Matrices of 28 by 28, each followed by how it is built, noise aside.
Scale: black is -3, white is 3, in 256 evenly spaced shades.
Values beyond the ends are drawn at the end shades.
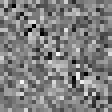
banded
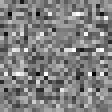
uneven rows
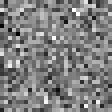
noise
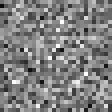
noise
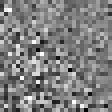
lower triangular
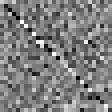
diagonal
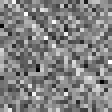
Toeplitz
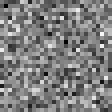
noise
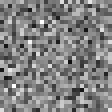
noise
